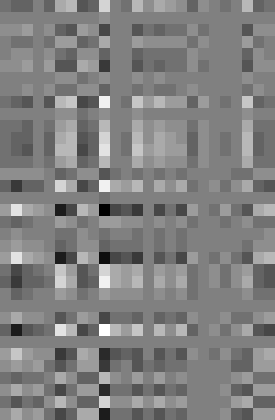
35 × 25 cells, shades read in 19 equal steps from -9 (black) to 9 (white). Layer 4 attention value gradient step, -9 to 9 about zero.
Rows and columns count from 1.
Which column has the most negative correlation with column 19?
5
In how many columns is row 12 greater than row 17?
10
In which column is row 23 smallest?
2
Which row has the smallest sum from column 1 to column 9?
28
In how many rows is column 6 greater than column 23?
10
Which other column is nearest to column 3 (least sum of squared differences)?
24
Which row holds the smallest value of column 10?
18
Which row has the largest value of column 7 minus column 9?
9
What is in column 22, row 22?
-1
